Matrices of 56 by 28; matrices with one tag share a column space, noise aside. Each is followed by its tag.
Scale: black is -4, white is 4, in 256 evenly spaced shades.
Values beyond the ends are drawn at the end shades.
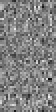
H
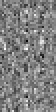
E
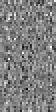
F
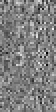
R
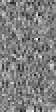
F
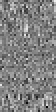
H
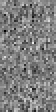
E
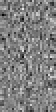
F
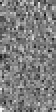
F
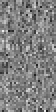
E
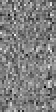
F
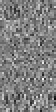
H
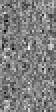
E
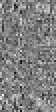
H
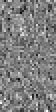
H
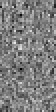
E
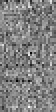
R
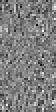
H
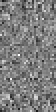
H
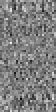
H
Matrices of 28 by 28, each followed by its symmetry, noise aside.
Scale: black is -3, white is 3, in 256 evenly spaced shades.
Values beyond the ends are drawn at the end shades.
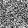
same after a half turn.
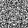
mirrored left to right.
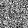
symmetric across the other diagonal.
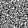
antisymmetric.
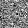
mirrored top to bottom.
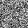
antisymmetric.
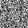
same after a half turn.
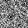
symmetric across the other diagonal.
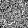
symmetric.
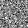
symmetric across the other diagonal.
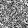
same after a half turn.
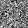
mirrored top to bottom.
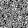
no symmetry.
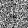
no symmetry.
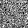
antisymmetric.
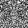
mirrored left to right.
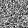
no symmetry.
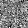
antisymmetric.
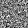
same after a half turn.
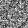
symmetric.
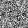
same after a half turn.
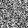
same after a half turn.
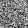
antisymmetric.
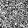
no symmetry.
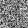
no symmetry.
